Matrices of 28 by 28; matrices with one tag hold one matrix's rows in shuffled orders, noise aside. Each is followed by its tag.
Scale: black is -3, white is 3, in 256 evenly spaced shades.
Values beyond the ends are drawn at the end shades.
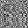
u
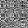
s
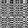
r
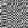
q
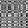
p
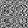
u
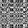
r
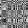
q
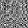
u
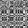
r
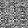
s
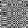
q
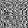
u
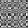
p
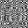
u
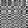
p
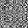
u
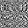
u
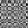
p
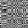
q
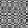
p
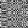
q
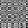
p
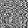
u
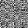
s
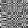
q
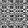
r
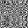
u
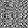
u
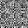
s
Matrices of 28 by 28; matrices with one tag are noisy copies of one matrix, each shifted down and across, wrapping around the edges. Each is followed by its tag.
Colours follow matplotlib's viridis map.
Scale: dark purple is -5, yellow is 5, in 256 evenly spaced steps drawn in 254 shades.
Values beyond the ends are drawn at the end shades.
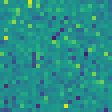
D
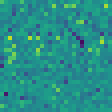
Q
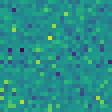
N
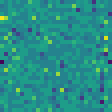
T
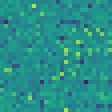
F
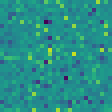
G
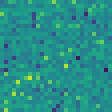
D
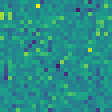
D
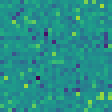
D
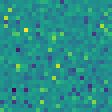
N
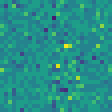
T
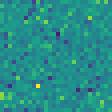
D
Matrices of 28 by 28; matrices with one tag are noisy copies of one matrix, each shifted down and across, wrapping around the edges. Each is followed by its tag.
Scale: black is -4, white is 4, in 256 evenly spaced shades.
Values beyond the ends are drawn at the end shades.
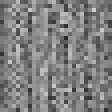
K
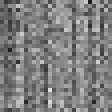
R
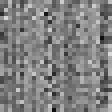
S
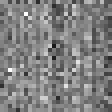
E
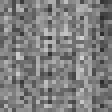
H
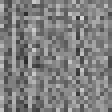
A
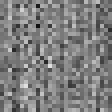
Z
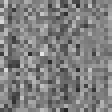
E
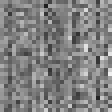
Z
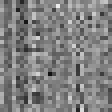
A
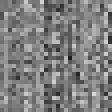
S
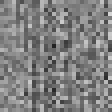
A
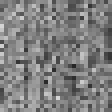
R
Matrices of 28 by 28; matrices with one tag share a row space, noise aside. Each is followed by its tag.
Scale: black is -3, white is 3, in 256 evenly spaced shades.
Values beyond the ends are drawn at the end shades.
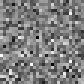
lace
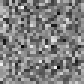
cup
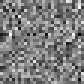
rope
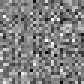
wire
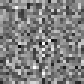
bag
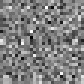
wire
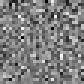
wire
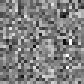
lace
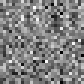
wire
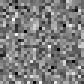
bag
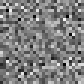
lace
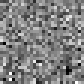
rope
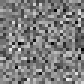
rope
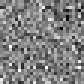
rope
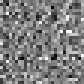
cup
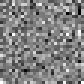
rope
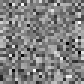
rope
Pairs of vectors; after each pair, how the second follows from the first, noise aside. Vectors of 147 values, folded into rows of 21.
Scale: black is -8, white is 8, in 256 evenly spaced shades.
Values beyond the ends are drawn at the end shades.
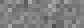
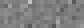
reversed, negated, partly zeroed.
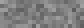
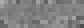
reversed, negated, partly zeroed.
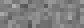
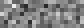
scaled up.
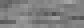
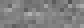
reversed, negated, partly zeroed.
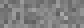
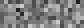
reversed, negated, scaled up.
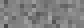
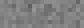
reversed, shrunk.
